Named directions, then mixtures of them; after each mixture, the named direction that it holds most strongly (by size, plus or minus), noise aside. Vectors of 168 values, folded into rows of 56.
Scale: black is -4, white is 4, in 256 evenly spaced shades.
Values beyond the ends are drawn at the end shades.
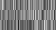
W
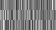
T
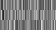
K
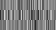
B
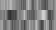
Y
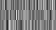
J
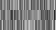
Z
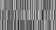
W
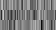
K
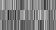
W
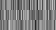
J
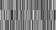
T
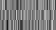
J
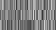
W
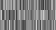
K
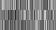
W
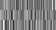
T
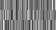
T
